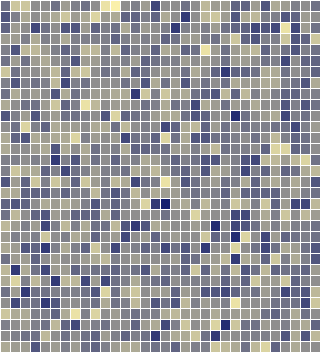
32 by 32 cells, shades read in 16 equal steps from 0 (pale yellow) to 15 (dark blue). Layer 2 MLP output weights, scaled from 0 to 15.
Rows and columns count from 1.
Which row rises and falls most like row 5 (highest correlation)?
2
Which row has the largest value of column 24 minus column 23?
24
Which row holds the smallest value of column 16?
16
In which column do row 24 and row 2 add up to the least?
10
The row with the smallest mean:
29
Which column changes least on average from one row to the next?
30
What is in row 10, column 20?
12
